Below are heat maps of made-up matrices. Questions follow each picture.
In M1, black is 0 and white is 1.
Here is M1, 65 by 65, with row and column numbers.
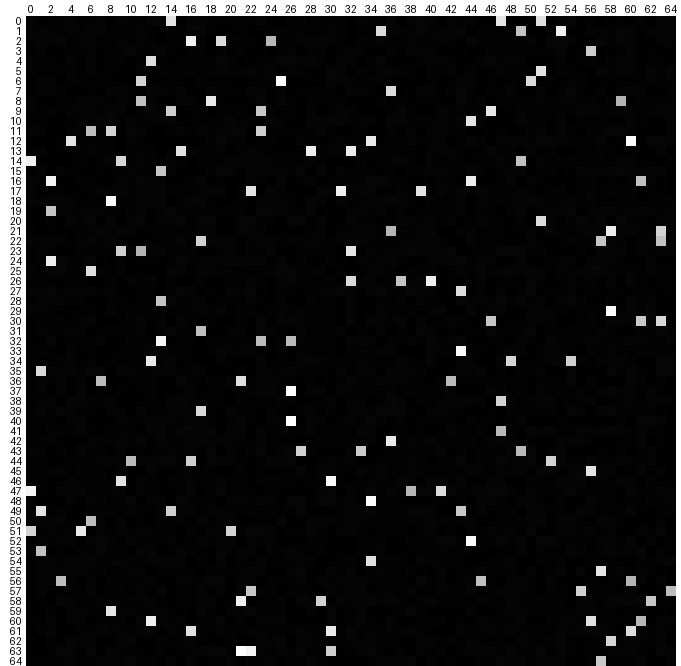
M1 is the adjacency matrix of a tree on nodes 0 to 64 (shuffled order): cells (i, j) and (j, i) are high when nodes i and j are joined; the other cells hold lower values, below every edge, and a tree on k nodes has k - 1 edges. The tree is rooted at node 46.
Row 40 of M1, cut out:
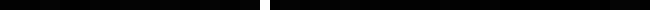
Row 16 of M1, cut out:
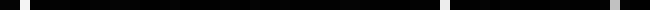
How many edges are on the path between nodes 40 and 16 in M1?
8
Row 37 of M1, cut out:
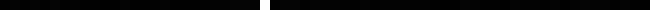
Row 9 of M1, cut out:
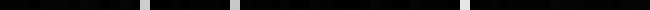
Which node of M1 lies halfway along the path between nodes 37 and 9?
32
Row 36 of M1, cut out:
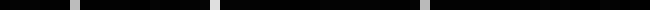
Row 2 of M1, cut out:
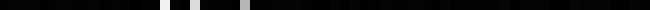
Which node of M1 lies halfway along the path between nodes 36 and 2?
30
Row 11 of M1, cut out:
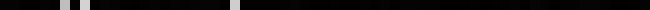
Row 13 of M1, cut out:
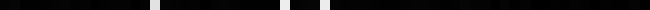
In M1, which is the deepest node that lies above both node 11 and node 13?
23
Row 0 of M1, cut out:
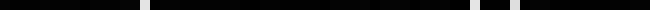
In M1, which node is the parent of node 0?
14
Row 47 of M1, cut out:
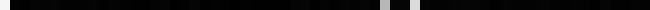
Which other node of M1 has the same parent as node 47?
51
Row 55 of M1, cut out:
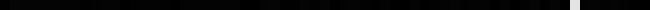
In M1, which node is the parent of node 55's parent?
22
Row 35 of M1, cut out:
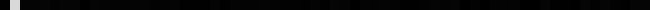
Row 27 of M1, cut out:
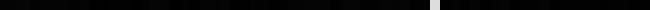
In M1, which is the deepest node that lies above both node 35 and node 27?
49
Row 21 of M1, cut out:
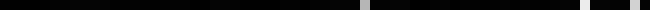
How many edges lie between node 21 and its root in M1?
3
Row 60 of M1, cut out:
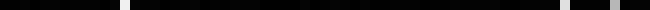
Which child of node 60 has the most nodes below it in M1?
12
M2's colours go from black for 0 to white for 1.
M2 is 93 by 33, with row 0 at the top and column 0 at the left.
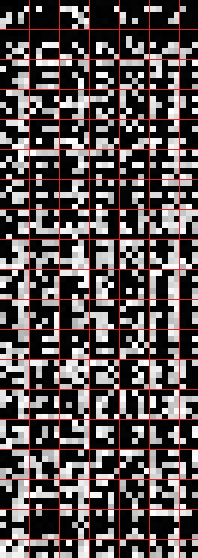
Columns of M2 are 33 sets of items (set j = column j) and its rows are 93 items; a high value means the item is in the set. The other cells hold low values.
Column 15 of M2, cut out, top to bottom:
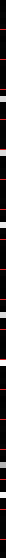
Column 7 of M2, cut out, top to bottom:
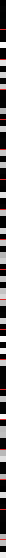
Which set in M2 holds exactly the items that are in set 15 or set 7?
32
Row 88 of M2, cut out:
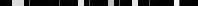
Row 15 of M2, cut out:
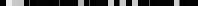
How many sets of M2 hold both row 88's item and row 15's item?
6
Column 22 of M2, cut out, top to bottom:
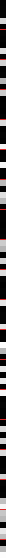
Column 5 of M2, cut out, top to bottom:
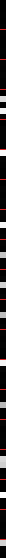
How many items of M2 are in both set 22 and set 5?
0
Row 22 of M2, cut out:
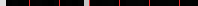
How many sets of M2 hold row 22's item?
2
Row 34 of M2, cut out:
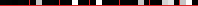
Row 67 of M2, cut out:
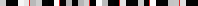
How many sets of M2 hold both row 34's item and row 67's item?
5
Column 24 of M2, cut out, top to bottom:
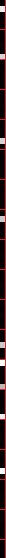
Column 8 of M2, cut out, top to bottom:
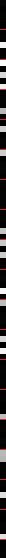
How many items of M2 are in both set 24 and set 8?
1
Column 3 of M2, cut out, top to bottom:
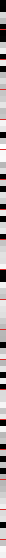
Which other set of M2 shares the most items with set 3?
29
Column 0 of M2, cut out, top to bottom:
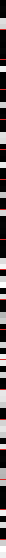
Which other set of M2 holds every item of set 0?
14
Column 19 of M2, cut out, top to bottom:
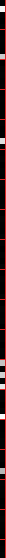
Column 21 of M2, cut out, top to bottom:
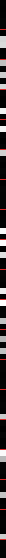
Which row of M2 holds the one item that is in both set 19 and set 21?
69
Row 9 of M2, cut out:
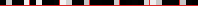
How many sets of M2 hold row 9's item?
11
